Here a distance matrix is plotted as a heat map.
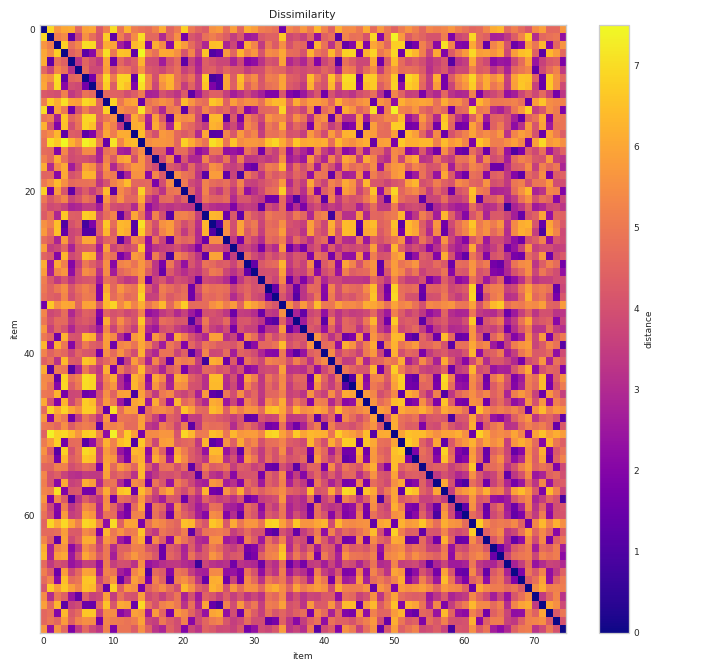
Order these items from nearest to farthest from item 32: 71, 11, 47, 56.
56, 71, 11, 47
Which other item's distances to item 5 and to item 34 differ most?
70
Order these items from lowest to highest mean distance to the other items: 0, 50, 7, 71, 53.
53, 71, 7, 0, 50
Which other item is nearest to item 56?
60
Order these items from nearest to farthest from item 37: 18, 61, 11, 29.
29, 18, 11, 61
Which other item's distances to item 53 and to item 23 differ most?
41
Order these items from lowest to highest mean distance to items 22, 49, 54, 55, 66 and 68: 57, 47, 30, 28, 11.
28, 30, 11, 57, 47
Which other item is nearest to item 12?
46
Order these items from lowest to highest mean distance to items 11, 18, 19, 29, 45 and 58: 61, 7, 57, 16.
16, 57, 7, 61
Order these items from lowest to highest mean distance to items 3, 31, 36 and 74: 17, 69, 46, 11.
17, 46, 11, 69
